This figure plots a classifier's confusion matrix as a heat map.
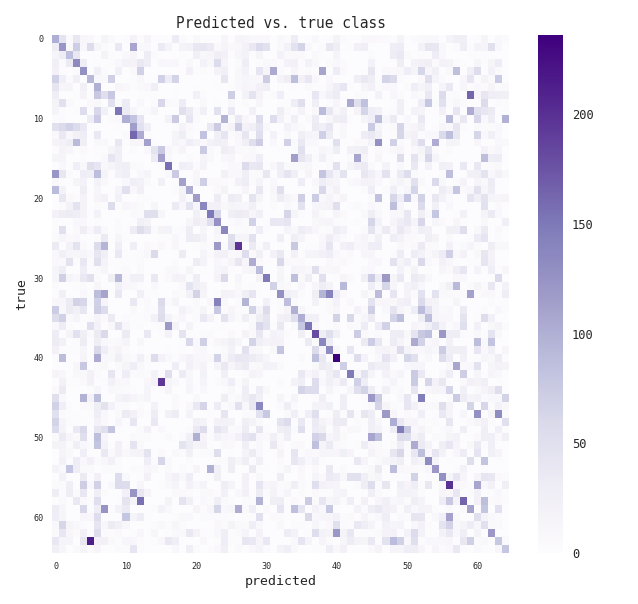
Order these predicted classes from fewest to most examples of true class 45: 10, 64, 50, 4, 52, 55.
55, 10, 50, 64, 4, 52
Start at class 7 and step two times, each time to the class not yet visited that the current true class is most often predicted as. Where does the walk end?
26
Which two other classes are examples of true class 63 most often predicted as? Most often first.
5, 48
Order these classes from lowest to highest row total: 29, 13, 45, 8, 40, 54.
29, 54, 8, 45, 13, 40
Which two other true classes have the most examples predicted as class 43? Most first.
15, 37
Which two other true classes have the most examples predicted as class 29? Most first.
46, 58
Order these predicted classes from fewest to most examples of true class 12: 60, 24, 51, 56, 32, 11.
32, 51, 24, 60, 56, 11
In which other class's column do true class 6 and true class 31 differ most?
57
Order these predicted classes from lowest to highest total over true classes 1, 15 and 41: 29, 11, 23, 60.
23, 60, 29, 11
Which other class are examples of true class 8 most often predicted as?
42
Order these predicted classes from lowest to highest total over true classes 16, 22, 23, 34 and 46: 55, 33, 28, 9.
9, 55, 33, 28
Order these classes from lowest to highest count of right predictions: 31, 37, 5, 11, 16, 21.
31, 5, 11, 21, 16, 37
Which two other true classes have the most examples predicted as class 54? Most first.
13, 22
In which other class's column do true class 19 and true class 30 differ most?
47
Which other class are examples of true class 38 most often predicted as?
51
